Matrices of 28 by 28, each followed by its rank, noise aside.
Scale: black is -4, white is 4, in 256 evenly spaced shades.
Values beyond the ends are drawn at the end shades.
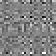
three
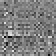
four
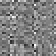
four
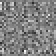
five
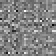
three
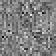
six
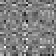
three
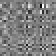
two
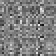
three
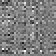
four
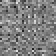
five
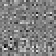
four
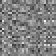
three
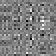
two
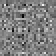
five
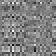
two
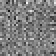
four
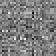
four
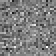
six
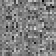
five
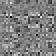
three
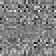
four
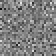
five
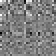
two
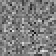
six
